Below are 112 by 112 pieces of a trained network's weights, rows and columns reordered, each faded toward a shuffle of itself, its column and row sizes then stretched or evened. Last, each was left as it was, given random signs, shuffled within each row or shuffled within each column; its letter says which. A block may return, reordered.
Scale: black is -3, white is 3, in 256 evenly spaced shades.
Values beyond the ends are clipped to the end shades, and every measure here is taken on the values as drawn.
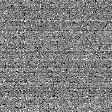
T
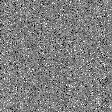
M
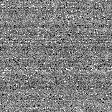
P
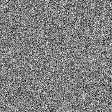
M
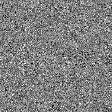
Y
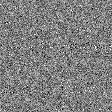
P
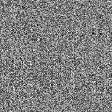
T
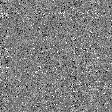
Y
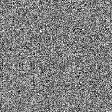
T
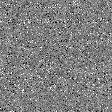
P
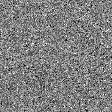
M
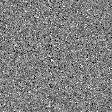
M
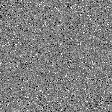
P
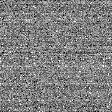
T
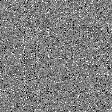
Y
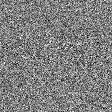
P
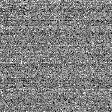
T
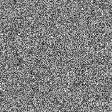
T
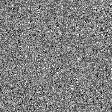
Y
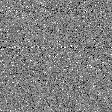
P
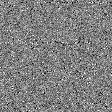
P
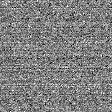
T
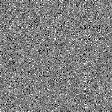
T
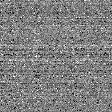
T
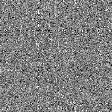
T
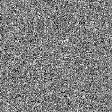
T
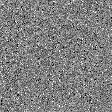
M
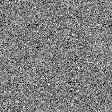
Y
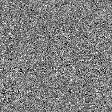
Y
